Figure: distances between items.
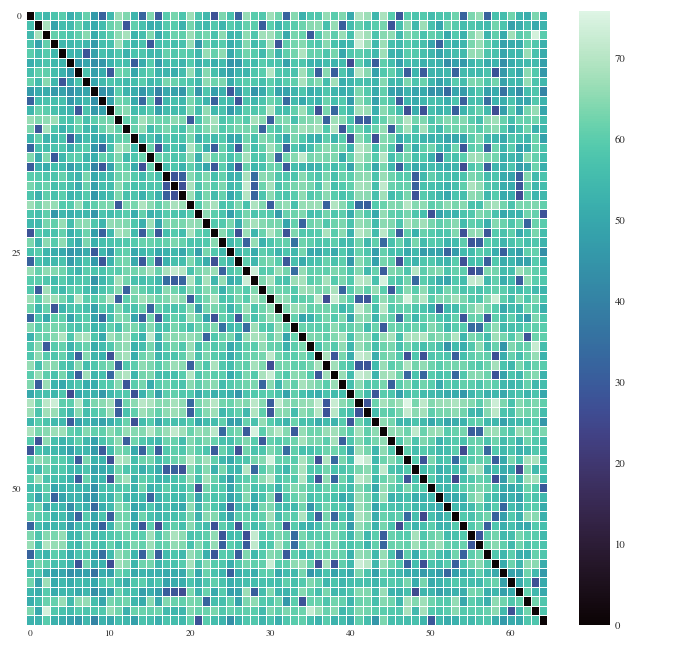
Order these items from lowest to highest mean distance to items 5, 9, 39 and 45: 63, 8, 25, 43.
8, 43, 25, 63
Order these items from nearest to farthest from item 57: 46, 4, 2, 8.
46, 8, 2, 4
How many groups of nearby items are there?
14
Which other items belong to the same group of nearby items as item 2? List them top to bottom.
35
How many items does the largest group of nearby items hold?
10
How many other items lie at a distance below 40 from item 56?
5
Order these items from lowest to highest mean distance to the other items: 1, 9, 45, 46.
9, 46, 1, 45
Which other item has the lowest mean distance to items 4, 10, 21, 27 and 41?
64
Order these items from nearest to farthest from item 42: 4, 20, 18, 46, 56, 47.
20, 56, 4, 46, 18, 47
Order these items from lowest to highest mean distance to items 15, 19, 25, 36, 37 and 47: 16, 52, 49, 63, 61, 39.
49, 61, 52, 16, 39, 63
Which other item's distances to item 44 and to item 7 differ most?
4
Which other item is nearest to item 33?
44
